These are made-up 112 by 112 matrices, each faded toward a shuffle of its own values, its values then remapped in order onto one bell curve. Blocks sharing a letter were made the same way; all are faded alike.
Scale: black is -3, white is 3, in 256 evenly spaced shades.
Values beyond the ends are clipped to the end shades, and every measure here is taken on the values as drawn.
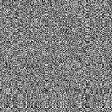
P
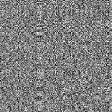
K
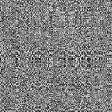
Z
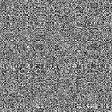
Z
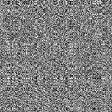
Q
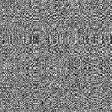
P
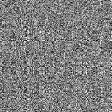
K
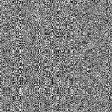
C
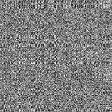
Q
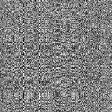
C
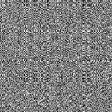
P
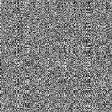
C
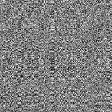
Z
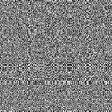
P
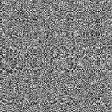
Q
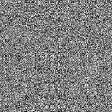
K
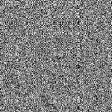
K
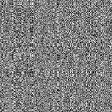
C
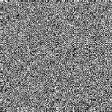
K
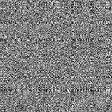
Z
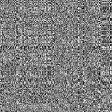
C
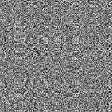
Q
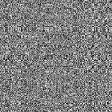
Z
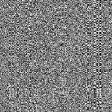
C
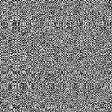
P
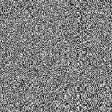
K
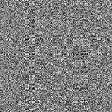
Q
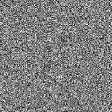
K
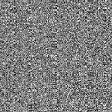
K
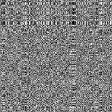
P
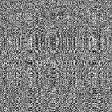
P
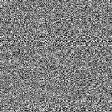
Z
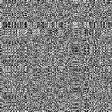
P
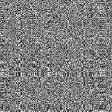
C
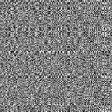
P
